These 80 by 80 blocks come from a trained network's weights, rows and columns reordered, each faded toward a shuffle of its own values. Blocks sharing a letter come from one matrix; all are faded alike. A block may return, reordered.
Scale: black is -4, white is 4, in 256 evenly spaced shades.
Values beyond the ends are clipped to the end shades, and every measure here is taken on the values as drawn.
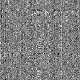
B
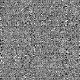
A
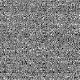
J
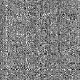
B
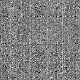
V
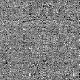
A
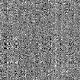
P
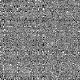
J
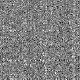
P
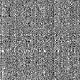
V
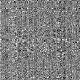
V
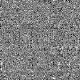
A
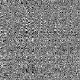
J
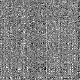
V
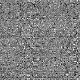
J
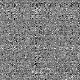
J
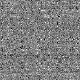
J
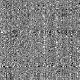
B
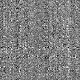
B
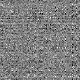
J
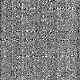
V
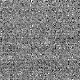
J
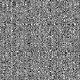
B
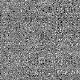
A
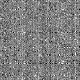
V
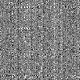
V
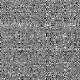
J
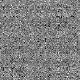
J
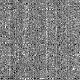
V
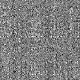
P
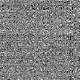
J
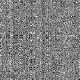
B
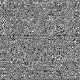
A
